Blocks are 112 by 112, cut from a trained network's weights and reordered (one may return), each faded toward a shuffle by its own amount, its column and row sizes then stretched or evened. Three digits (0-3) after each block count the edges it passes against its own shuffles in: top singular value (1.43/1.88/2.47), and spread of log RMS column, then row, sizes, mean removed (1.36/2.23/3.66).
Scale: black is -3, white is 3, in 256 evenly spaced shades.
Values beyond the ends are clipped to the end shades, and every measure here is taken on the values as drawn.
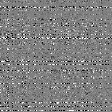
2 2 3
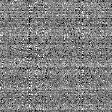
2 2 0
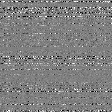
1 0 3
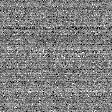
2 1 1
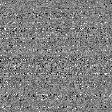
0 1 2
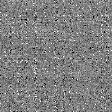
0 2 1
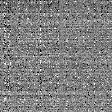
2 2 0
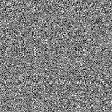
2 1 1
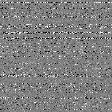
1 1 3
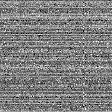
3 1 1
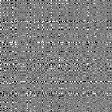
3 2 3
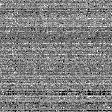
3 1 2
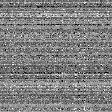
3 1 2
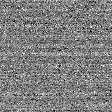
1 0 1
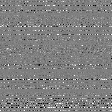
1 0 3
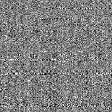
2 0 2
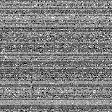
3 0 1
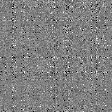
0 2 2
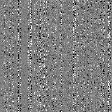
1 3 1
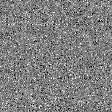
0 0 1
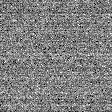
1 0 0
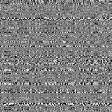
3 0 3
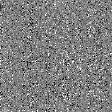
0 2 1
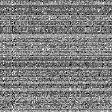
3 2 0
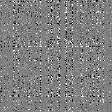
1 3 2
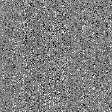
0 2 0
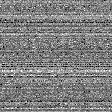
3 0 2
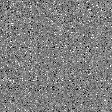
0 1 1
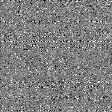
1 0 2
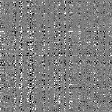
2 3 2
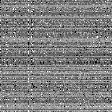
3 2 1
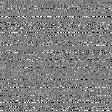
1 0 3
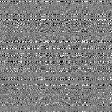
3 1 3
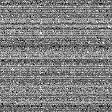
3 1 1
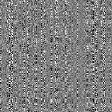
3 3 0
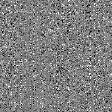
1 2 1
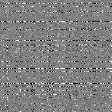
3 1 3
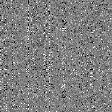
1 2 1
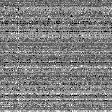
3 1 2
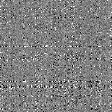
1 2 2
